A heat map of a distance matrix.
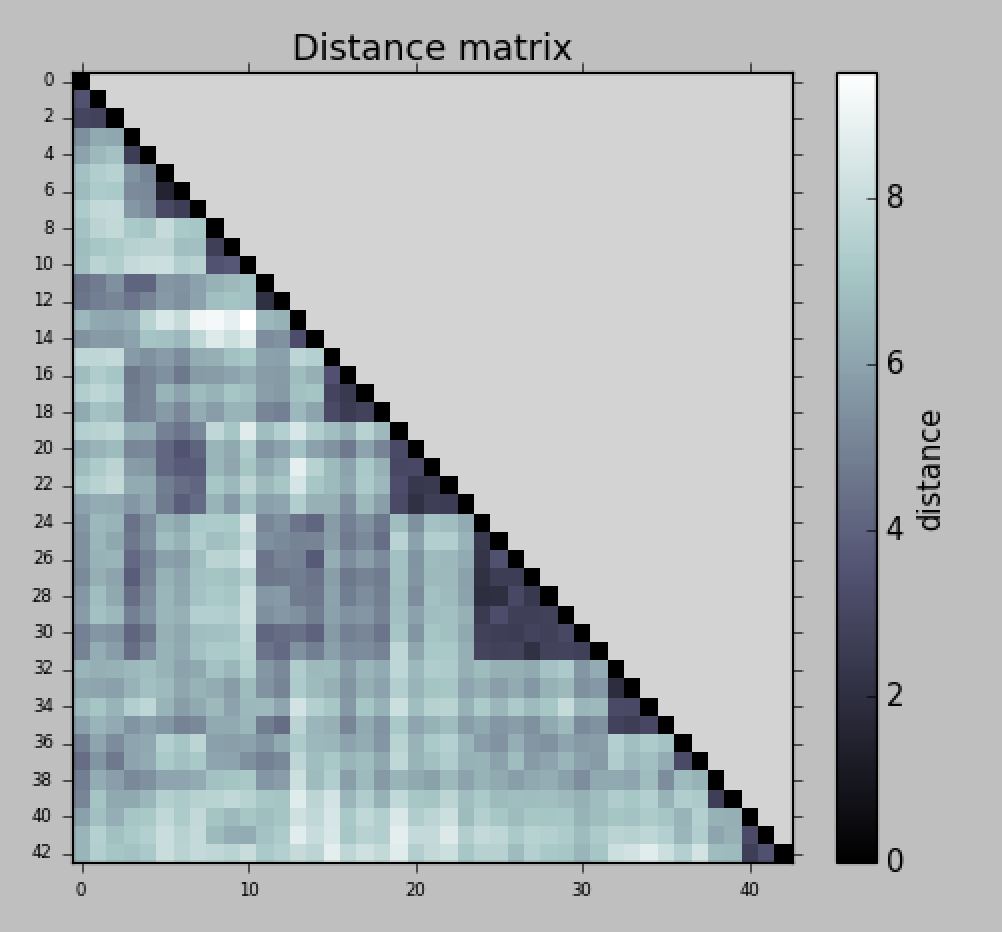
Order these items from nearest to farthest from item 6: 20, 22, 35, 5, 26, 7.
5, 7, 20, 22, 35, 26
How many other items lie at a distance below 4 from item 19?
4
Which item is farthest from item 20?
41
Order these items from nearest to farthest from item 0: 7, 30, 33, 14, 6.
30, 14, 33, 6, 7
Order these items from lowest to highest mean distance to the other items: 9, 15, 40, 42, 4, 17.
4, 17, 15, 9, 40, 42
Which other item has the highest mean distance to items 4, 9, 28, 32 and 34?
42
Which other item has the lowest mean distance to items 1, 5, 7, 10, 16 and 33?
6
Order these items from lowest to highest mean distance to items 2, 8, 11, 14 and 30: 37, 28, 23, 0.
0, 28, 37, 23
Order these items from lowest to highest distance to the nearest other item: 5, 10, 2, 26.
5, 26, 2, 10
